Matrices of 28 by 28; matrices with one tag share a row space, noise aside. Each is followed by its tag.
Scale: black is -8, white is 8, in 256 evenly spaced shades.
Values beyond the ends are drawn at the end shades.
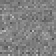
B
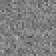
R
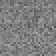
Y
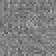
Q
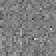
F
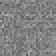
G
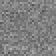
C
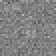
G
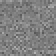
F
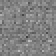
G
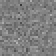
C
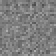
G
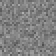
G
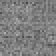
F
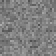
C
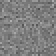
B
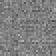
R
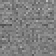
B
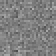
R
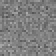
C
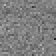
C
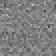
C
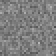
C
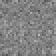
C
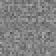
G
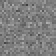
G
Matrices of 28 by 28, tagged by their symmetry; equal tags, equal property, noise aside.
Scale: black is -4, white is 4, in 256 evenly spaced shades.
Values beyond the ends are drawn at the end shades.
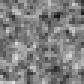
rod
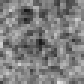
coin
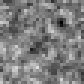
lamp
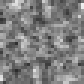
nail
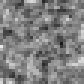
coin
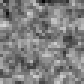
coin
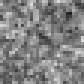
lamp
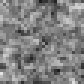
coin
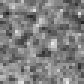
rod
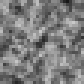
nail
